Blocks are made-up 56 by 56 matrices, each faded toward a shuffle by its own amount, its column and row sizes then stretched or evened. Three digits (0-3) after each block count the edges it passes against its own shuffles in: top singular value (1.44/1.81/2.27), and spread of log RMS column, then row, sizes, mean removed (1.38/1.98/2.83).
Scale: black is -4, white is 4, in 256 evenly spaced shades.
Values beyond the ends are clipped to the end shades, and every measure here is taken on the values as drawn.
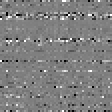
2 1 3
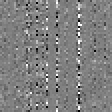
2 3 0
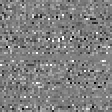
0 0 3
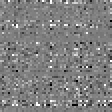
1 2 3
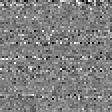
0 0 3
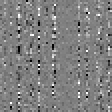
2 3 0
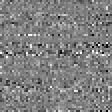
1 1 3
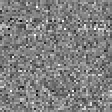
1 0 2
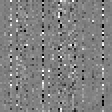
2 3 1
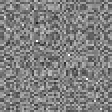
3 0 0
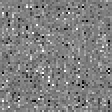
0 2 1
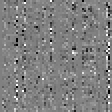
2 3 0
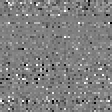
0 1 3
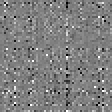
2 2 2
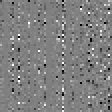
1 3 0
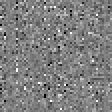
0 2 1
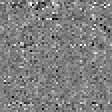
1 2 2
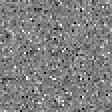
0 0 0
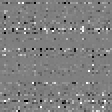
1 1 3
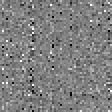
0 2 0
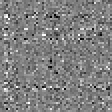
2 2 2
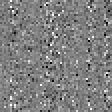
0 2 0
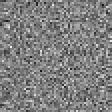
2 1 0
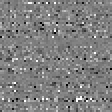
0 1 3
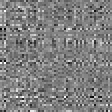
3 2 3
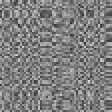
3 2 1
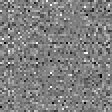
2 1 1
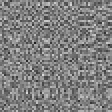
3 1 1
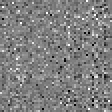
2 1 0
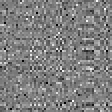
3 1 1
